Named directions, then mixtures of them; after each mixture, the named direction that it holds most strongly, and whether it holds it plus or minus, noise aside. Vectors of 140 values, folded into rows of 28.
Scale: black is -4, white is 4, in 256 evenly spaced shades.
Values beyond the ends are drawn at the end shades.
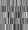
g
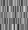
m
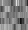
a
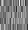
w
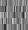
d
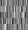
d, minus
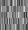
m, plus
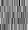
w, minus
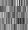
a, plus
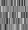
g, minus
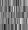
m, minus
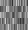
a, plus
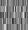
d, minus
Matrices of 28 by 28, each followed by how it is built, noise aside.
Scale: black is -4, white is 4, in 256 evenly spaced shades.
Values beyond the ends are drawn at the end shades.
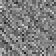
Toeplitz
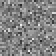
repeating rows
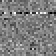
uneven rows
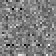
uneven rows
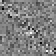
banded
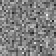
repeating rows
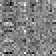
low rank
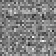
blocks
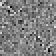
banded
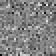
uneven rows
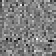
uneven rows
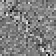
banded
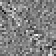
banded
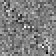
banded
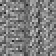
repeating rows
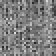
blocks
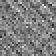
Toeplitz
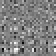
low rank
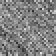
Toeplitz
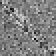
banded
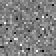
sparse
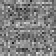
blocks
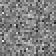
repeating rows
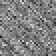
Toeplitz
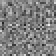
low rank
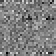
uneven rows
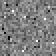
sparse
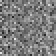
repeating rows
